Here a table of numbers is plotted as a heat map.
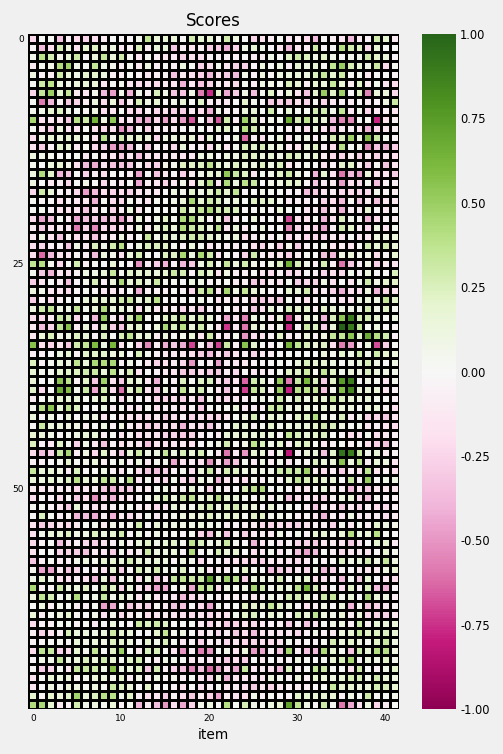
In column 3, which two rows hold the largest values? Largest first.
39, 38
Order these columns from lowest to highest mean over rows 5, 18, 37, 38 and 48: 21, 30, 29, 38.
21, 29, 38, 30
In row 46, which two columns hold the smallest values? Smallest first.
29, 22
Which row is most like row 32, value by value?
46
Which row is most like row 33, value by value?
11
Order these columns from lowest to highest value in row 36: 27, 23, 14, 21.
21, 14, 23, 27
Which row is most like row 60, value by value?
19
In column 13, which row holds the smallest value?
34
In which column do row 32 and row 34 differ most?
35
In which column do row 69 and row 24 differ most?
1
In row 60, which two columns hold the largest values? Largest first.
20, 22
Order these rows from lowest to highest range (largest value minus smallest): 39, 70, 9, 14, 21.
14, 21, 70, 9, 39
